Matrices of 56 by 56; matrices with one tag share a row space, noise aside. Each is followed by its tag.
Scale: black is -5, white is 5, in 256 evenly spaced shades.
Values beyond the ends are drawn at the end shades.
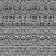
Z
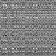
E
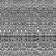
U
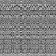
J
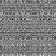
Z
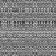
E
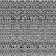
J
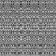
J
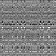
Z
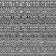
J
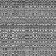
E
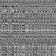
E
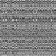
E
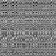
E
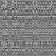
E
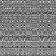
Z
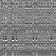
E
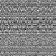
U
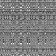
J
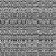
U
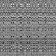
J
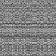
Z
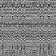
Z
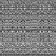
Z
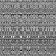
J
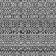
J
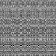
J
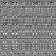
E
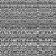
U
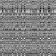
Z
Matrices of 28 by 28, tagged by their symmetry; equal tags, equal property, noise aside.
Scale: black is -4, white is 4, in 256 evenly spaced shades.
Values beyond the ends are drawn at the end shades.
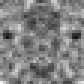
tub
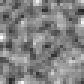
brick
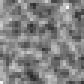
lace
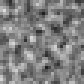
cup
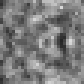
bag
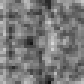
bag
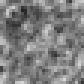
brick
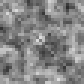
brick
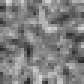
cup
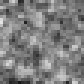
lace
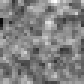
lace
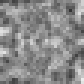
bag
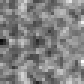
bag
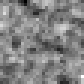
lace
